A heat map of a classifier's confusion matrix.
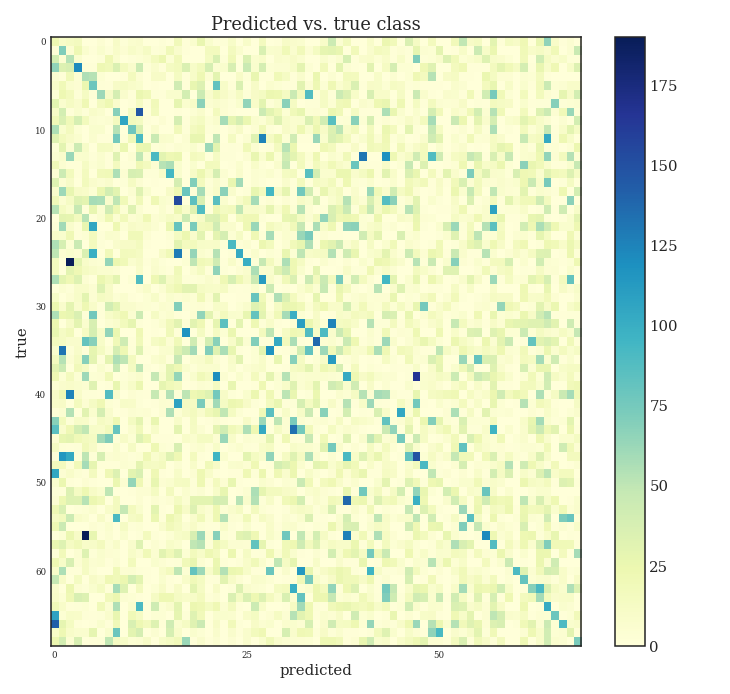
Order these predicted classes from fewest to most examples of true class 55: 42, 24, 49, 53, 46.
24, 42, 49, 46, 53
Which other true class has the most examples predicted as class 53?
46
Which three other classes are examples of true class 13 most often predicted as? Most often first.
40, 43, 49
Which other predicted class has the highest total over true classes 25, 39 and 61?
2
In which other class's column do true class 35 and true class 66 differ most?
0
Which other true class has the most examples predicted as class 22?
32
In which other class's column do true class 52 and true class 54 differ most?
38
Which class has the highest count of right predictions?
47
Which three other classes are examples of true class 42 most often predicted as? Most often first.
45, 28, 35
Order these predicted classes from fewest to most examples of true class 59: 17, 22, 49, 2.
22, 17, 2, 49
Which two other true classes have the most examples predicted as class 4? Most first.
56, 34
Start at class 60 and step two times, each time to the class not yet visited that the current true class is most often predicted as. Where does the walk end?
36
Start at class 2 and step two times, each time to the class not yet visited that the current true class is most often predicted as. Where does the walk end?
1
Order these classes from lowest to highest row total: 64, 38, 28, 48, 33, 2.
28, 2, 48, 64, 33, 38
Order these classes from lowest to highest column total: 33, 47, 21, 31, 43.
33, 31, 43, 47, 21
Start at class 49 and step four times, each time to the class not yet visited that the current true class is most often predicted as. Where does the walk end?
27
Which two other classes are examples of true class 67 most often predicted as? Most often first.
50, 8
